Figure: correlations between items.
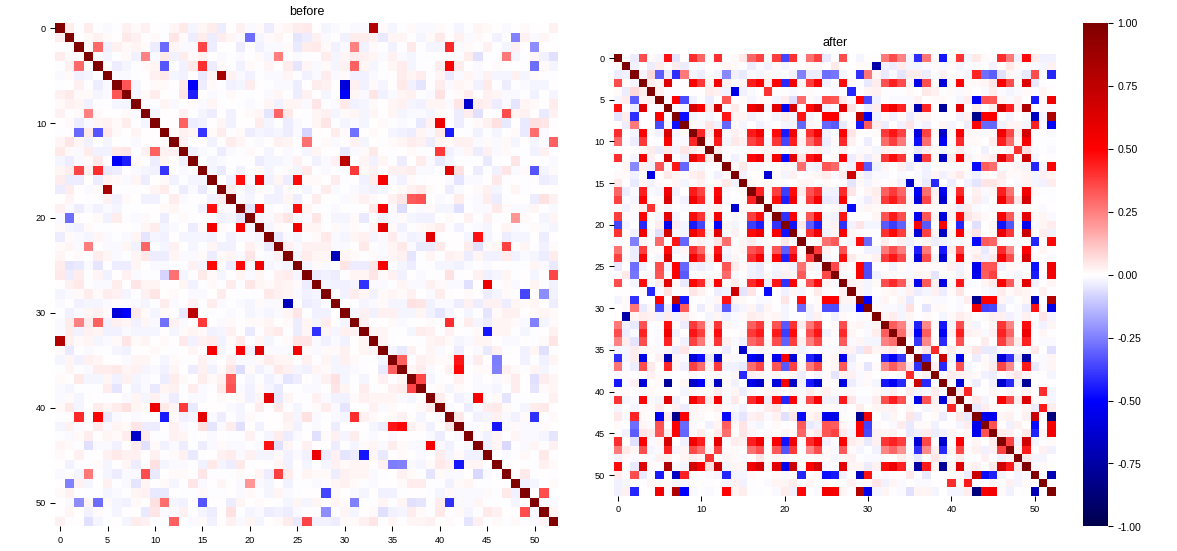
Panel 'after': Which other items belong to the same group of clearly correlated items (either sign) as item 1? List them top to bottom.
31
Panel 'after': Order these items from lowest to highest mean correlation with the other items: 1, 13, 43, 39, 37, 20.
39, 20, 43, 1, 13, 37
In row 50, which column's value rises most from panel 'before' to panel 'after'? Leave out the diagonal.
43
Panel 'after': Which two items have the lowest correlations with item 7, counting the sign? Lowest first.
43, 50
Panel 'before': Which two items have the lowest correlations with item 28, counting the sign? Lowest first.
49, 51
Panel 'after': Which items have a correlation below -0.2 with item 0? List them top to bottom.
20, 36, 39
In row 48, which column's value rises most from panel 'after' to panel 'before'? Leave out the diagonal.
20
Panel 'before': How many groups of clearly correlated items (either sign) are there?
16
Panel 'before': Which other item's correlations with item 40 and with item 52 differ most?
10
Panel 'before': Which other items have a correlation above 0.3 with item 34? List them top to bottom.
16, 19, 21, 25
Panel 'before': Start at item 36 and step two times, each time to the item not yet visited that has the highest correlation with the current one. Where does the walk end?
35
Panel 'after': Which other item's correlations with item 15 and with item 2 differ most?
35
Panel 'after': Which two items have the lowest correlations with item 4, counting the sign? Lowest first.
14, 28
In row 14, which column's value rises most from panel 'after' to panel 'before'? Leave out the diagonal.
30
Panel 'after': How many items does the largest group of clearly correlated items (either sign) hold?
24
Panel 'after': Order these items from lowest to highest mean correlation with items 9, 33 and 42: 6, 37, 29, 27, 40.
29, 40, 37, 27, 6
